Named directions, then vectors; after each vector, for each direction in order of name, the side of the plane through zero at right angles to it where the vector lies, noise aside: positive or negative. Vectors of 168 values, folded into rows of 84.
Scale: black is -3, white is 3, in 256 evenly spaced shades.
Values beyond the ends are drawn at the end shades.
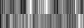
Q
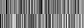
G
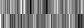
negative, negative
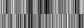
positive, negative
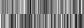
negative, negative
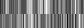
negative, positive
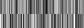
negative, negative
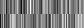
positive, positive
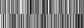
negative, negative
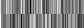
negative, negative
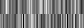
negative, positive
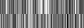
negative, positive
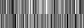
negative, positive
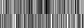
positive, negative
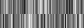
negative, positive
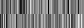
positive, positive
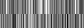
negative, positive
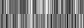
negative, positive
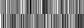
negative, negative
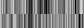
positive, negative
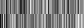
positive, positive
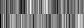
positive, positive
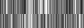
negative, positive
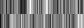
positive, positive
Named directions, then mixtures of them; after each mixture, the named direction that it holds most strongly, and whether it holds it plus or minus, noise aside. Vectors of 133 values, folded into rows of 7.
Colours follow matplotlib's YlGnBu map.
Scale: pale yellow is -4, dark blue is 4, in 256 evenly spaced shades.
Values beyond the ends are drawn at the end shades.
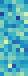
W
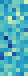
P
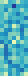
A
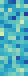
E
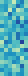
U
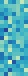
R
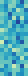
U, plus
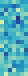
W, plus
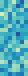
U, plus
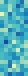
W, minus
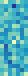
A, plus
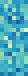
P, minus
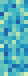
A, plus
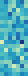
U, plus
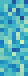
U, minus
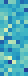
R, minus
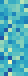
R, plus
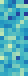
E, plus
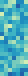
E, minus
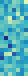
P, plus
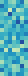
U, plus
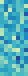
E, plus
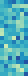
E, plus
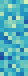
W, minus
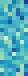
P, minus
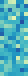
E, minus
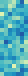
W, minus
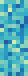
U, plus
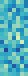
U, minus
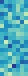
W, plus
